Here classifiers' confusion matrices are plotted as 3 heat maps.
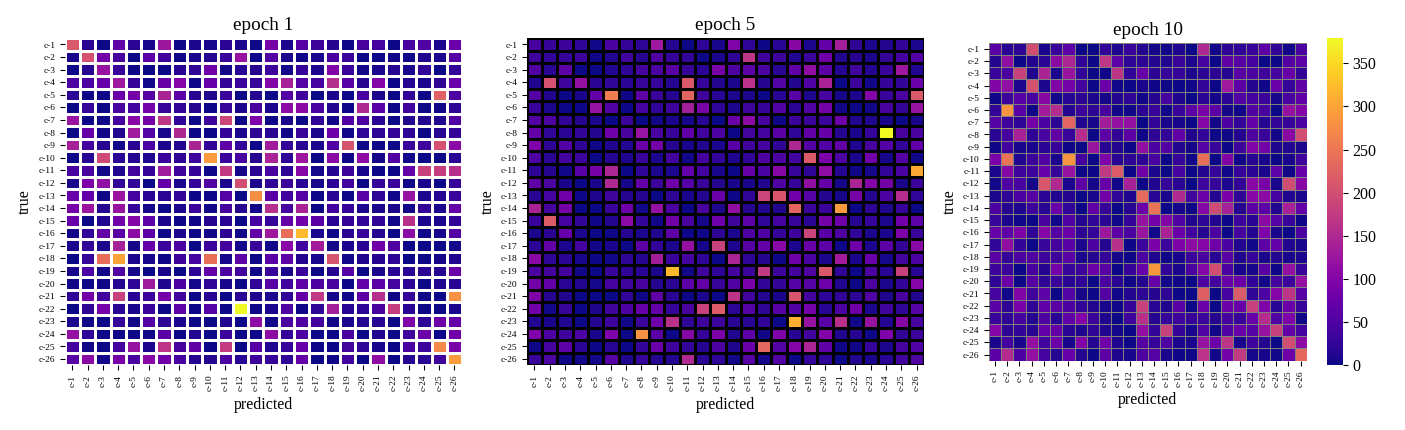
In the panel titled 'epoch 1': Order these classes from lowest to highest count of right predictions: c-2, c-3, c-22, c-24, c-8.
c-24, c-3, c-8, c-22, c-2
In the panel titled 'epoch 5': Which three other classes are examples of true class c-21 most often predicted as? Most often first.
c-18, c-14, c-1
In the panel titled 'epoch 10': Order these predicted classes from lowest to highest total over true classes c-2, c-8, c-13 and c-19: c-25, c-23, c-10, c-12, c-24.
c-24, c-12, c-23, c-25, c-10
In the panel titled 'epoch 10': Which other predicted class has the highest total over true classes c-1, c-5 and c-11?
c-4
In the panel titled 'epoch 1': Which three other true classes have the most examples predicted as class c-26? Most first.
c-21, c-11, c-9
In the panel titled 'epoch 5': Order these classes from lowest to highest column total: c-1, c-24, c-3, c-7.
c-7, c-3, c-24, c-1
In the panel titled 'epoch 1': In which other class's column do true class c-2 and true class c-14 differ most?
c-16
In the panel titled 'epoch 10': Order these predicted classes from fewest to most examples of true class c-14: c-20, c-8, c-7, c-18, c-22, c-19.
c-8, c-7, c-22, c-18, c-20, c-19
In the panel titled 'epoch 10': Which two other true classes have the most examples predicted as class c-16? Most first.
c-13, c-17
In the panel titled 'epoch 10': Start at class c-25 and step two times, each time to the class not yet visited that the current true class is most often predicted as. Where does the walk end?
c-26
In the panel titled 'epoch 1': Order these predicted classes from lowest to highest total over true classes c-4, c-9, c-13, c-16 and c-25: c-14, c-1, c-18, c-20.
c-20, c-18, c-1, c-14
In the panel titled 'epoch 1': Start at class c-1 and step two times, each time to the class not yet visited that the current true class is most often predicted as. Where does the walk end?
c-11
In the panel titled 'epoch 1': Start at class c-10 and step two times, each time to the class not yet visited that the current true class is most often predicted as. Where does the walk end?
c-18
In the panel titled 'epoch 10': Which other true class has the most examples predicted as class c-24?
c-21
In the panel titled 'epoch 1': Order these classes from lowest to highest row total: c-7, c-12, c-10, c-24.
c-24, c-12, c-7, c-10
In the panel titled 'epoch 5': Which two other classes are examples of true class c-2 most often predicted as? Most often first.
c-15, c-20
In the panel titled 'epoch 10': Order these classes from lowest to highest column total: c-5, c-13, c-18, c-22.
c-22, c-5, c-13, c-18
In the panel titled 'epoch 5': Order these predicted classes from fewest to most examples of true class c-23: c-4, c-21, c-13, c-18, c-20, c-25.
c-4, c-13, c-20, c-25, c-21, c-18
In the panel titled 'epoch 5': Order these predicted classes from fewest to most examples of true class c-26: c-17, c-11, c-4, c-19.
c-4, c-19, c-17, c-11
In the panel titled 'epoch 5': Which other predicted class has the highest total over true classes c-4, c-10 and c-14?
c-21
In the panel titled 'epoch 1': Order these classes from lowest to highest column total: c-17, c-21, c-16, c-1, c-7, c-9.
c-9, c-17, c-21, c-1, c-7, c-16
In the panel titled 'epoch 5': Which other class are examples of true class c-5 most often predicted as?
c-6
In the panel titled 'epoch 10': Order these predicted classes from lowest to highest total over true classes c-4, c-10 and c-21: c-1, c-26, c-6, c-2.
c-6, c-26, c-1, c-2
